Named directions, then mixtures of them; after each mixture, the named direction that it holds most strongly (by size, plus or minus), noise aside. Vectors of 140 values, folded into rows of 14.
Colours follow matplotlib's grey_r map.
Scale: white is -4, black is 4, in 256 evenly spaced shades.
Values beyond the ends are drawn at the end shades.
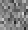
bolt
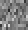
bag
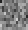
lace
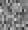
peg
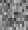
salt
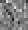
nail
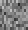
peg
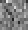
nail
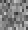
salt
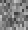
salt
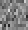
bag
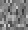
bag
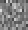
peg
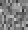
peg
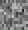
peg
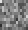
lace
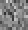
nail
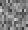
peg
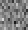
bolt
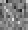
nail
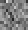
nail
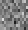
bolt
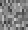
peg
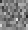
lace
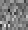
bag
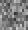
salt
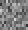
peg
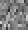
bag
